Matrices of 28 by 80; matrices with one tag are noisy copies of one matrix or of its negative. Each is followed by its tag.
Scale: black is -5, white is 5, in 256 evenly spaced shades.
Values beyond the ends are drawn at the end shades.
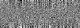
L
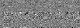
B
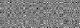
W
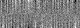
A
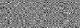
W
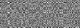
W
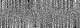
A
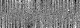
A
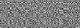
W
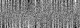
A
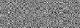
W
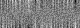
A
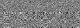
B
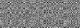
W
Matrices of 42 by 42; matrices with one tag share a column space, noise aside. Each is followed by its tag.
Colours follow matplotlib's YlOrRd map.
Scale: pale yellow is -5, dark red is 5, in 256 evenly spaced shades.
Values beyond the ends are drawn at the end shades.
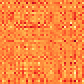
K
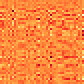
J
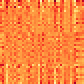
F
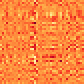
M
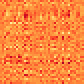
M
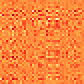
J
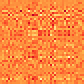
J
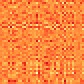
K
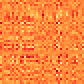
M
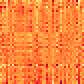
F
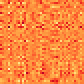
K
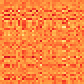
J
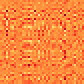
J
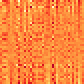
F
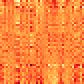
F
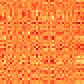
M
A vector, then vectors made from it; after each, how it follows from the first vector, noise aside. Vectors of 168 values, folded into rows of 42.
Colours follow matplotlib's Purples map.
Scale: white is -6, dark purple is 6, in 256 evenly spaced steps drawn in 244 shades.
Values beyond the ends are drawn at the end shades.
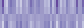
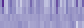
partly zeroed.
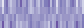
negated.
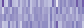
sign-scrambled.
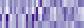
wrapped around, scaled up.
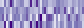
wrapped around, scaled up.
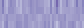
shrunk.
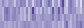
wrapped around.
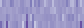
reversed, partly zeroed.
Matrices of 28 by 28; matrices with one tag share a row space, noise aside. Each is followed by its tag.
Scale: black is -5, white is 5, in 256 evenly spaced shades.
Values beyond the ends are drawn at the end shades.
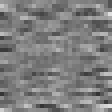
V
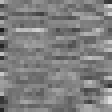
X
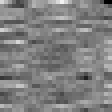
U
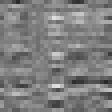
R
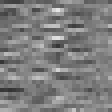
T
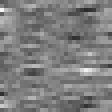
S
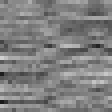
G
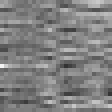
G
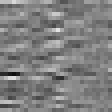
T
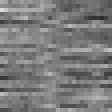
G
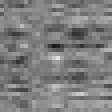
R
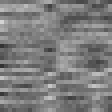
G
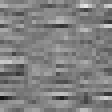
U
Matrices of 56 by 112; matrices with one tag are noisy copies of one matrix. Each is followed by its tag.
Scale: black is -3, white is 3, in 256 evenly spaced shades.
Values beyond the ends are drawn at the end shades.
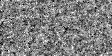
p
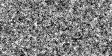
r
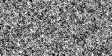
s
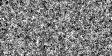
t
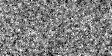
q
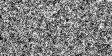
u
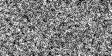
q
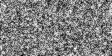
r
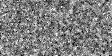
r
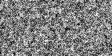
p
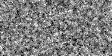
r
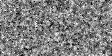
r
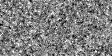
s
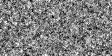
s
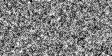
s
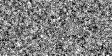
s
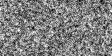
q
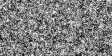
u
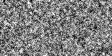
s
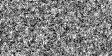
p
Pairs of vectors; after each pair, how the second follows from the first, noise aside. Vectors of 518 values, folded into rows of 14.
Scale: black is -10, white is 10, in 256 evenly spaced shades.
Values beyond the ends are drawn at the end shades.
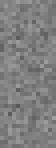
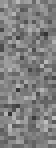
scaled up.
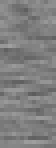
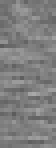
negated.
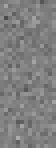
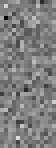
scaled up.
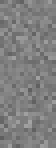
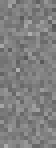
reversed.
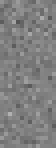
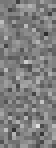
reversed, negated, scaled up.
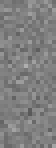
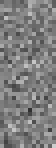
scaled up.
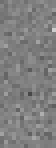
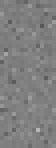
wrapped around, negated, partly zeroed.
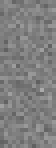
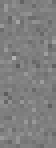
reversed, partly zeroed.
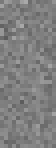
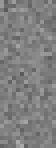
wrapped around.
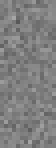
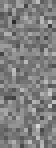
reversed, negated, scaled up.
